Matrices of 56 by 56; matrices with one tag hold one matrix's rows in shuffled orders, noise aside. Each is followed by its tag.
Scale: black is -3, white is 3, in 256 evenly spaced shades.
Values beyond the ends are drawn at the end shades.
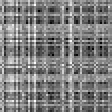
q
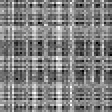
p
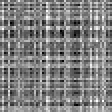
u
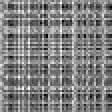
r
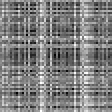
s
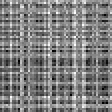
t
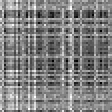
q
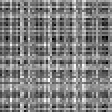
t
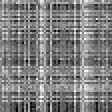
s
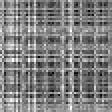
q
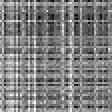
q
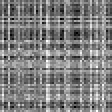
u
